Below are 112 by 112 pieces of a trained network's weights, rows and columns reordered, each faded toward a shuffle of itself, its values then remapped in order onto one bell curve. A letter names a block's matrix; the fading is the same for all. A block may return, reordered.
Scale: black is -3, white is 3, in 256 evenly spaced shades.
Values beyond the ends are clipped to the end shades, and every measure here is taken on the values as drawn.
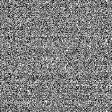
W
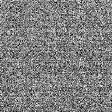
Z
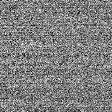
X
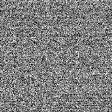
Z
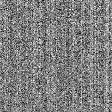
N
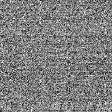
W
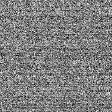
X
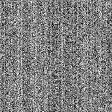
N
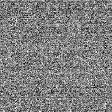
W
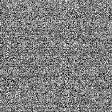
W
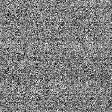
W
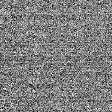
W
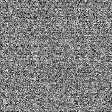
Z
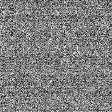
Z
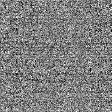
W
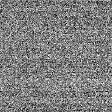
Z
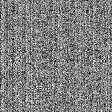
N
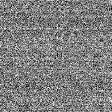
Z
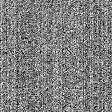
N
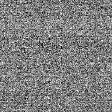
W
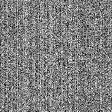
N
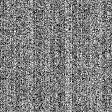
N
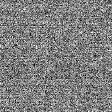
Z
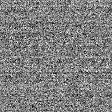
Z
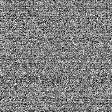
X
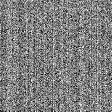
N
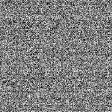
W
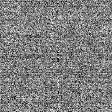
X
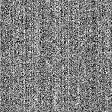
N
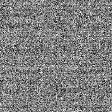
W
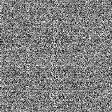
Z
